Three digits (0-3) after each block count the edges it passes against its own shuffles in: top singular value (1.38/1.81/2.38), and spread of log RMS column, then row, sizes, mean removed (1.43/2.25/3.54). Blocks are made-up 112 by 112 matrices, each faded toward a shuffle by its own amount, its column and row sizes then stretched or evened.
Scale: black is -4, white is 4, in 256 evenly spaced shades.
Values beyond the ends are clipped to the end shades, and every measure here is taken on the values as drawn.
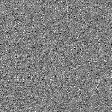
1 1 0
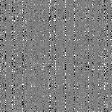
1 3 2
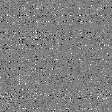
1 1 2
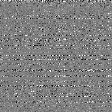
1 1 3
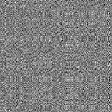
3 2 1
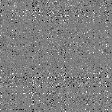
2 2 2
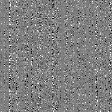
2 3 0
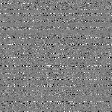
1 1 3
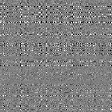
3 2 3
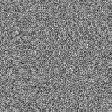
3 0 0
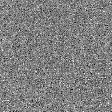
1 0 1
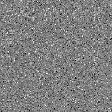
2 1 0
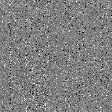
0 2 0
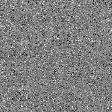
1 1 1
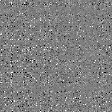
1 2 2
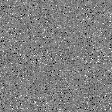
0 1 1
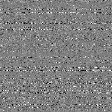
2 0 3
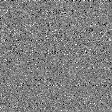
1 0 2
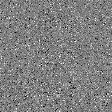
0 1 1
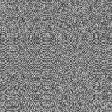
3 1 0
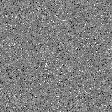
1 0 0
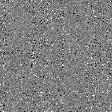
0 2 1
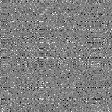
3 0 2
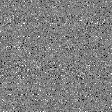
2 0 2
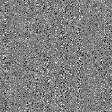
2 2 0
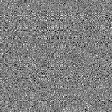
3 0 2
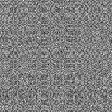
3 0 0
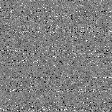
1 0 2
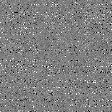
0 1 2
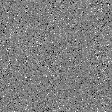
0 1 0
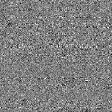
2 1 2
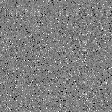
2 0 0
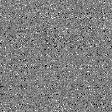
1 1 2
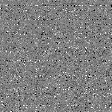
0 1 2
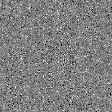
2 1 0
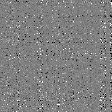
0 2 2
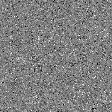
1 1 0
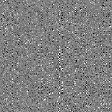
3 2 0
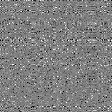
3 0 2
